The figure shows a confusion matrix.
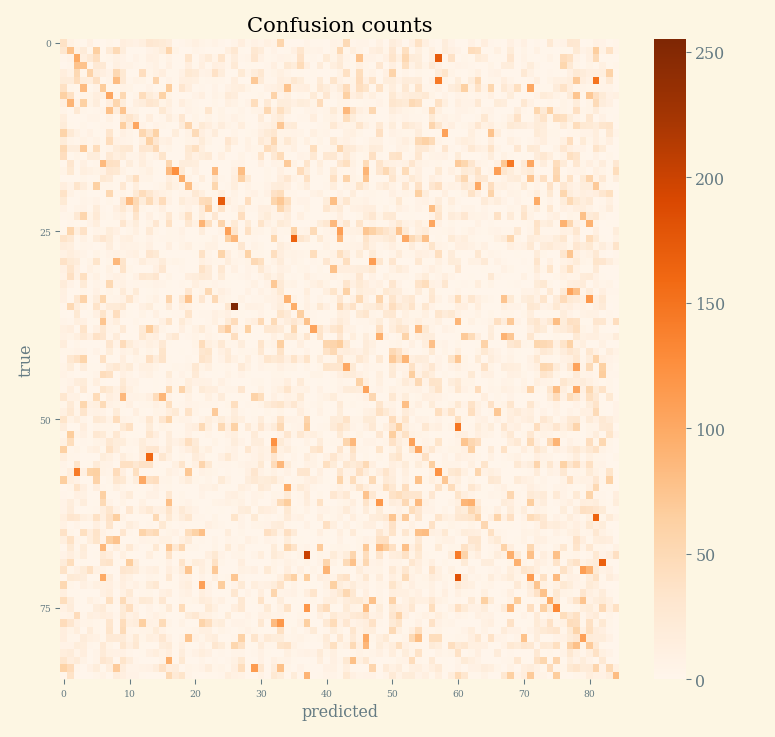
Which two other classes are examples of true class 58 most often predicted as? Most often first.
12, 54
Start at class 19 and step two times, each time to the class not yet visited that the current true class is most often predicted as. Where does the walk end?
81
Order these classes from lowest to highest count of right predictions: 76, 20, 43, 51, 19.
20, 76, 51, 19, 43
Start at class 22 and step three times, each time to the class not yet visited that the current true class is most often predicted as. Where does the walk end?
77
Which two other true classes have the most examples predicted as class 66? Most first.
17, 49
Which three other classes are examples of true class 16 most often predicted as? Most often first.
68, 71, 6
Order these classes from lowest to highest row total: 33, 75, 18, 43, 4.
33, 4, 43, 18, 75
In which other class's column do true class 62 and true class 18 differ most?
71
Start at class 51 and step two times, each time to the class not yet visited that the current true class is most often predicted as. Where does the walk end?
46
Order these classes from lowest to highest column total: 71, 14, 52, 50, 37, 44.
14, 44, 37, 71, 52, 50
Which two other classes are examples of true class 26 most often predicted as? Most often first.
35, 52
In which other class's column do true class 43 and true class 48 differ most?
78
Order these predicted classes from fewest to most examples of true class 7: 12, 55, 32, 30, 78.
30, 55, 12, 32, 78
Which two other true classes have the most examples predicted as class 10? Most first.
21, 69
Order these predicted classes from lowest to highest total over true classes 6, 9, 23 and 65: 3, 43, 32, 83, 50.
83, 32, 50, 43, 3
